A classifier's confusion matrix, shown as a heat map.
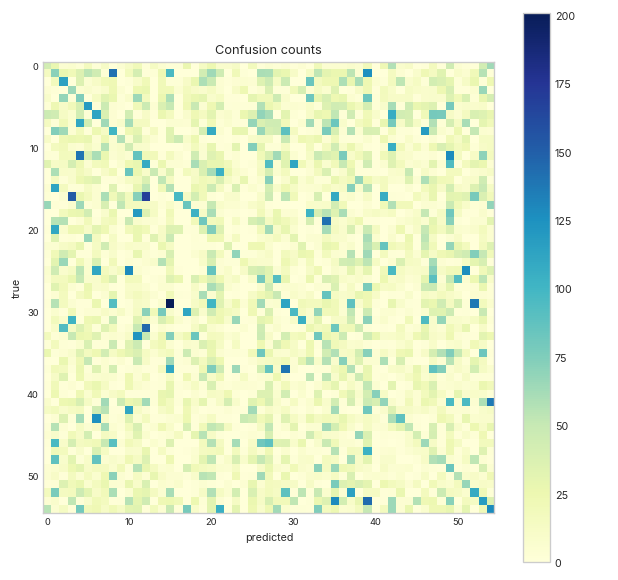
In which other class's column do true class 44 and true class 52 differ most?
37
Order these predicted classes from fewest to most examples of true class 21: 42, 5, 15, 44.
42, 44, 15, 5
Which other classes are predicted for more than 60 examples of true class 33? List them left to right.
11, 15, 18
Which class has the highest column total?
39
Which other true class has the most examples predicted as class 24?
43
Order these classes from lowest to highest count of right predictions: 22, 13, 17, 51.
22, 13, 51, 17
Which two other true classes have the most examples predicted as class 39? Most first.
53, 1
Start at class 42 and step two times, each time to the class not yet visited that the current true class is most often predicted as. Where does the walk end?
25
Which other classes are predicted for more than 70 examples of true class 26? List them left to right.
28, 47, 50
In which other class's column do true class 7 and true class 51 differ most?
4
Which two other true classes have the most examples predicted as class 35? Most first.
53, 16
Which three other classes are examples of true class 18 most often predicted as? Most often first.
11, 32, 49
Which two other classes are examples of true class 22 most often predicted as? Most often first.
41, 49
